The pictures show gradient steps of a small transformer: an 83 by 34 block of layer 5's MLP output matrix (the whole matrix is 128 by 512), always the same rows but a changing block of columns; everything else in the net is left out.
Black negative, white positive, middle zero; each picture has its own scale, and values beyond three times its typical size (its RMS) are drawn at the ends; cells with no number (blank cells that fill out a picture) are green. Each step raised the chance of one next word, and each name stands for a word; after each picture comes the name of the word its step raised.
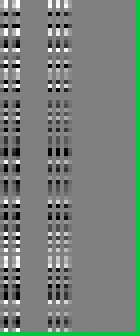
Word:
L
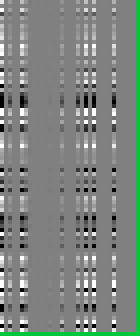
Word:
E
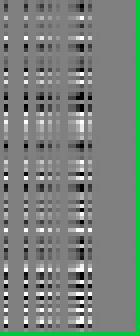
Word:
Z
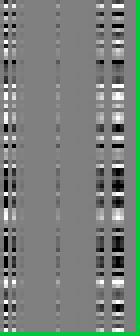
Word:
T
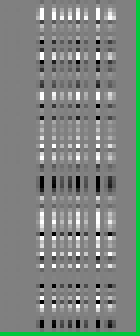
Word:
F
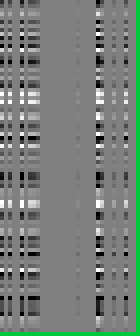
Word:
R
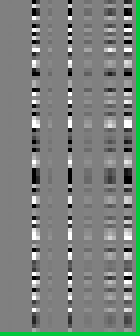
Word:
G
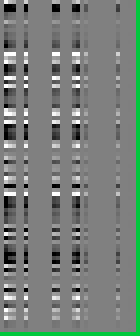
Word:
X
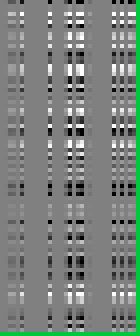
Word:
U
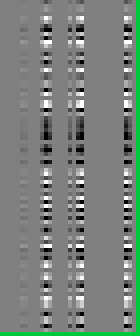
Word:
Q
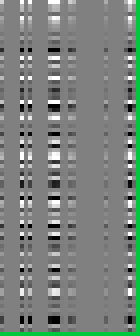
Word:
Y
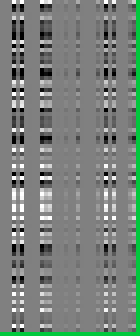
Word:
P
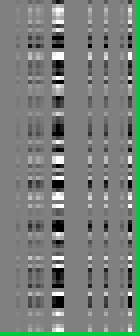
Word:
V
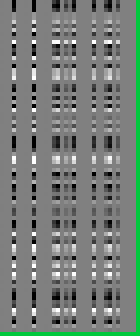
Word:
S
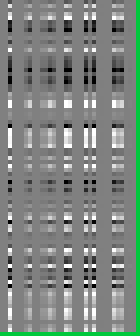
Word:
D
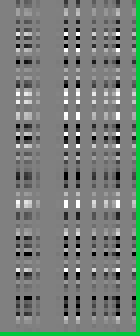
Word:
R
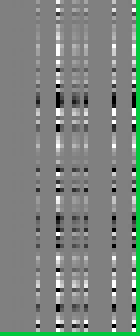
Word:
E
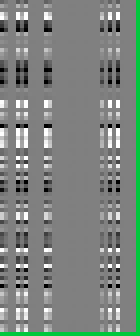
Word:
D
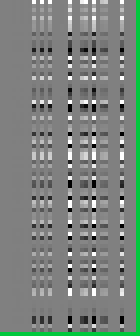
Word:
Y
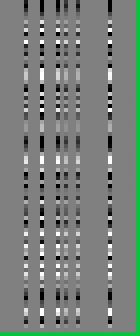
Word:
S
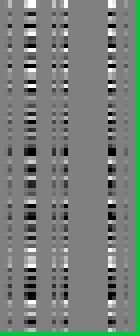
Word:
L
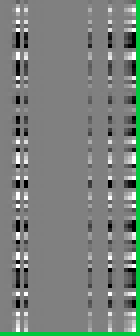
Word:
V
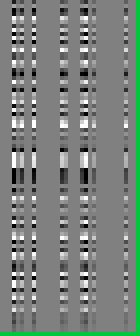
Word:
G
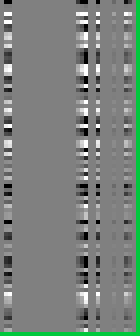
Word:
U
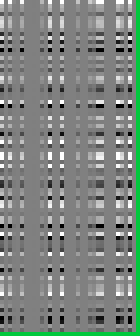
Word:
Y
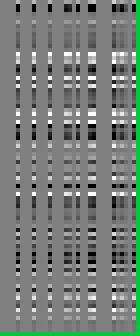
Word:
X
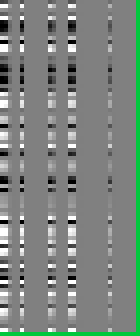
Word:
D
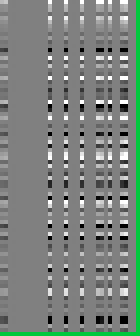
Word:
Y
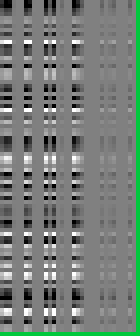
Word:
S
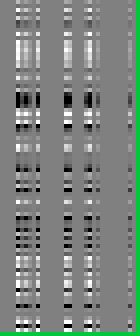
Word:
E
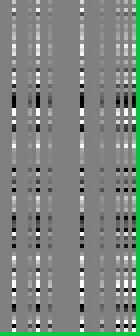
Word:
E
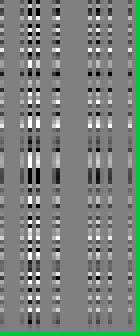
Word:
G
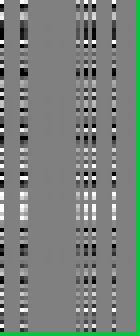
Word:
P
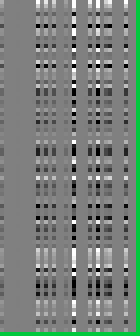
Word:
L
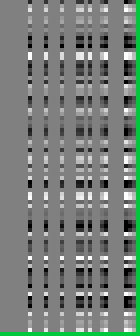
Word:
V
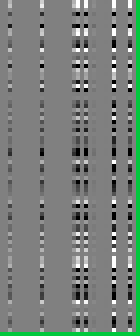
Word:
L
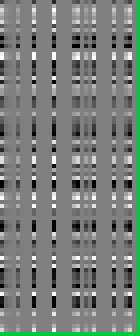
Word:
V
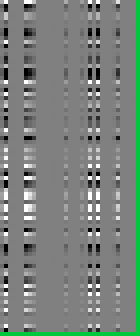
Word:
P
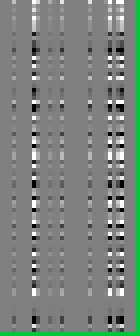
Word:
Y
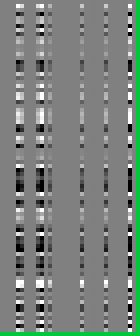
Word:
T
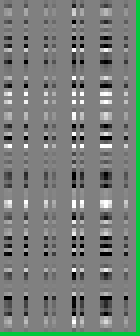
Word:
R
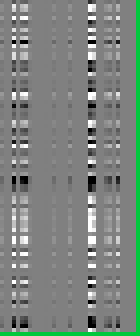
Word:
F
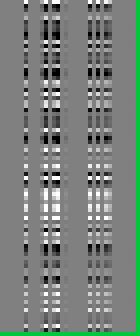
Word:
P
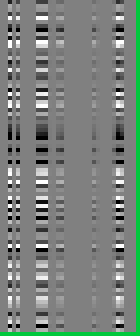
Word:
Q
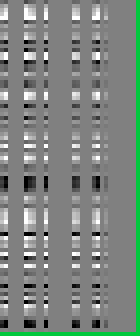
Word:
F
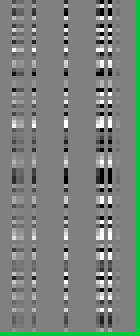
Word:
G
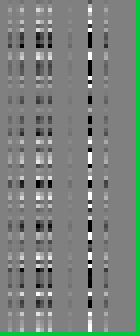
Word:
V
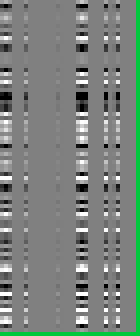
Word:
Z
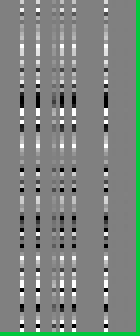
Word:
E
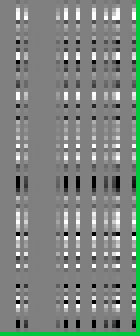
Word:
F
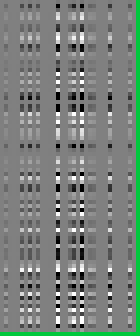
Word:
Z
